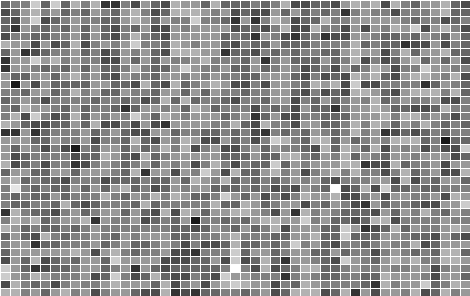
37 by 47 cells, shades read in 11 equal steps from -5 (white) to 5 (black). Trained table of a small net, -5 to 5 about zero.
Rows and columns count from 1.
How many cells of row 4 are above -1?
29
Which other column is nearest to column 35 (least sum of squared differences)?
40
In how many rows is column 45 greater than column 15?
15
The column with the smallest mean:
36
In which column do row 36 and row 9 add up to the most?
1
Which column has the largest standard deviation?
24
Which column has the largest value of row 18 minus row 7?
45
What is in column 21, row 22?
-3
